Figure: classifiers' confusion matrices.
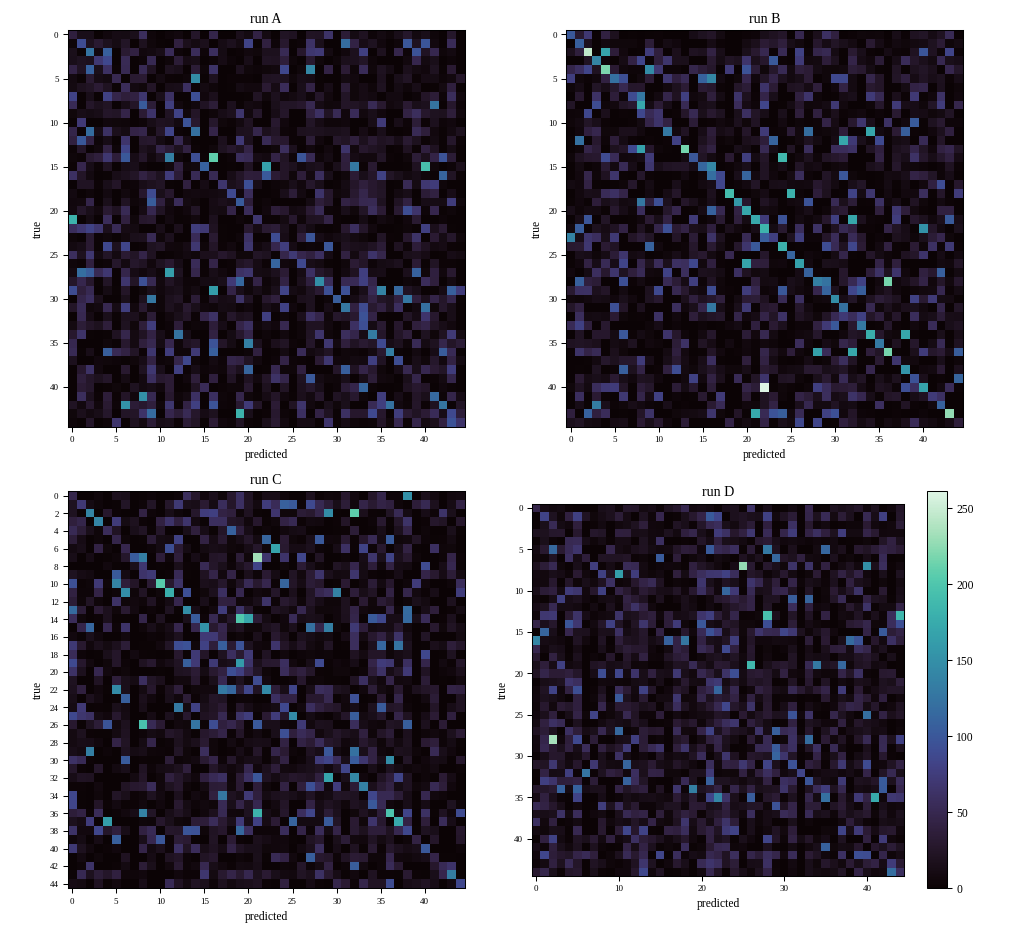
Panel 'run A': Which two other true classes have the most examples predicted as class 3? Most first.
22, 27
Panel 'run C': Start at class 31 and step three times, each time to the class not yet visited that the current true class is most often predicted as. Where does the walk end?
40
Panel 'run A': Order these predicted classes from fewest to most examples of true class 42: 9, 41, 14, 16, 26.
41, 9, 26, 14, 16
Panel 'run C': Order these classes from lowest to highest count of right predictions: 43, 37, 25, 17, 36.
17, 43, 25, 37, 36
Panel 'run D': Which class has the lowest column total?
32
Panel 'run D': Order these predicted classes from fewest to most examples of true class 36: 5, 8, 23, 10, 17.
5, 17, 23, 10, 8
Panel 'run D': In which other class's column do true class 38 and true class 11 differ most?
33
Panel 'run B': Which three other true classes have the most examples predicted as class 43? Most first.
21, 2, 24
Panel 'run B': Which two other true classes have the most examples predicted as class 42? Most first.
27, 17
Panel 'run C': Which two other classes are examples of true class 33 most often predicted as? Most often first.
27, 30
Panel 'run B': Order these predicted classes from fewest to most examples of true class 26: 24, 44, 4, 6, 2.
24, 44, 2, 4, 6
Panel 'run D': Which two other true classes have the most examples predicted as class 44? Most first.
13, 14
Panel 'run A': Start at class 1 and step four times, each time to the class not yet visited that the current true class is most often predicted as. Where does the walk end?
9
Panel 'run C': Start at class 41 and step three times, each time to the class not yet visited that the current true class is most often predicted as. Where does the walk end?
12
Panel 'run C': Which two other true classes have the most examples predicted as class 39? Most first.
10, 1
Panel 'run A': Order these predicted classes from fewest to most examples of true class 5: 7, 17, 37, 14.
17, 37, 7, 14
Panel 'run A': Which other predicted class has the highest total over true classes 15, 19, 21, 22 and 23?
40
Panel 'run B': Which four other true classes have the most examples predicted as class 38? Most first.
34, 11, 40, 3
